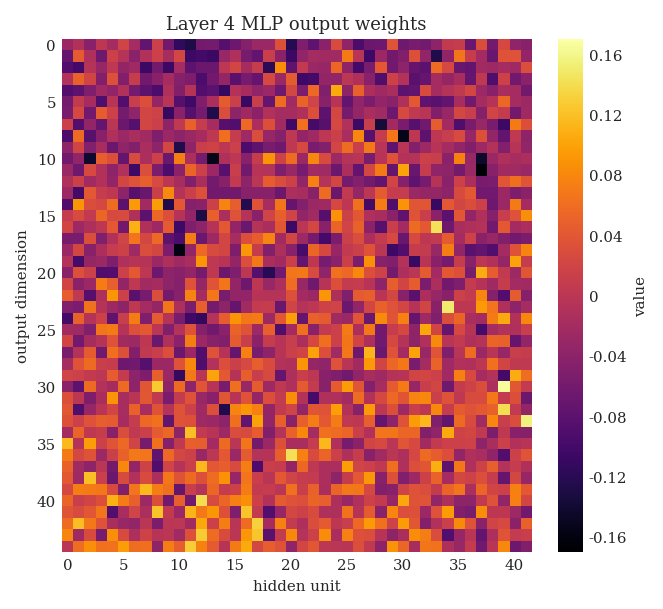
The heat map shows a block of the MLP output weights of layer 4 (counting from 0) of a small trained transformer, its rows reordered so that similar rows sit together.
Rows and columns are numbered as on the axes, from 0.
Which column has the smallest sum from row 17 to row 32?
10
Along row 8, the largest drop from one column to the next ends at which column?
30
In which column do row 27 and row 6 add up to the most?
22
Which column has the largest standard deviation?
12
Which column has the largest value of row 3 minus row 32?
1
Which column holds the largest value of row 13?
9
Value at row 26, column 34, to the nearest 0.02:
0
